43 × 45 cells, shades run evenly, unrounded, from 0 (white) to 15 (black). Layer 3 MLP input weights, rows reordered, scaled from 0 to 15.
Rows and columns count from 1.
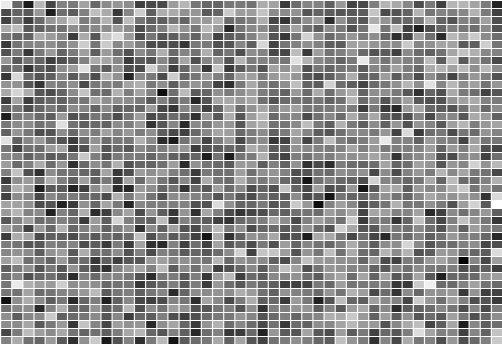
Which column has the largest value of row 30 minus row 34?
19
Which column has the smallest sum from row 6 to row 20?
27
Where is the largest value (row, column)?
33, 42
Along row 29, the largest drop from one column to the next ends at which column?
31
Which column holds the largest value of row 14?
36
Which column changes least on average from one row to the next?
23
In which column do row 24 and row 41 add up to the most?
7
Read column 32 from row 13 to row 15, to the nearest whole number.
4 8 5
